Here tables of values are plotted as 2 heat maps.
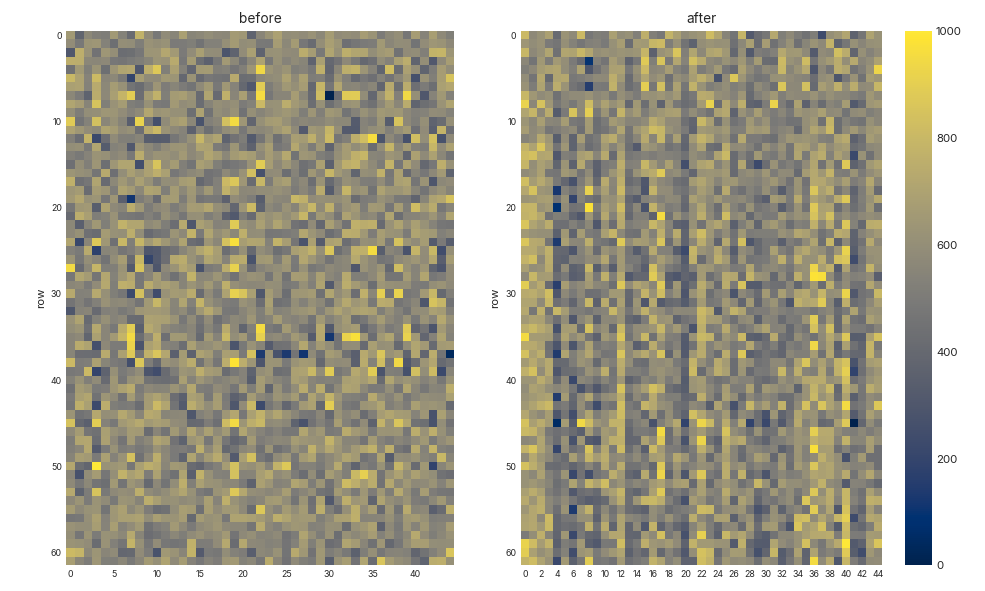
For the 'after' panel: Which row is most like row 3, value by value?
6
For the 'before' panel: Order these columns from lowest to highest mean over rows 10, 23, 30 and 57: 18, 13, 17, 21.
21, 17, 13, 18
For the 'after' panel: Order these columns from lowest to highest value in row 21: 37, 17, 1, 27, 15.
15, 27, 37, 1, 17
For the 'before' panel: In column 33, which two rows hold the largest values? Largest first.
35, 7
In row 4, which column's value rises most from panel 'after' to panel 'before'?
22
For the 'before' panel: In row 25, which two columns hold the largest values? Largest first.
35, 30
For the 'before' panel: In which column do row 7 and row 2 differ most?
30
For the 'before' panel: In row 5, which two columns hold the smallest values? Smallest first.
7, 40
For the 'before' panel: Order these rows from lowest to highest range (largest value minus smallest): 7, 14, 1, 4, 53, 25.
1, 14, 53, 4, 25, 7
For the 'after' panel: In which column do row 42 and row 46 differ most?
17
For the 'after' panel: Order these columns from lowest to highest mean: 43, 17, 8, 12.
8, 43, 17, 12
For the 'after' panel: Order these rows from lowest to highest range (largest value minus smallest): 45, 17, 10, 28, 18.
10, 17, 28, 18, 45
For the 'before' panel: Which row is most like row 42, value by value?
47
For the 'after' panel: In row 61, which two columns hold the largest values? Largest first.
36, 8
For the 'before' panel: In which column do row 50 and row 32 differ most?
3
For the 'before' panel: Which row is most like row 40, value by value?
52
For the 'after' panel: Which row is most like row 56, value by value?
38
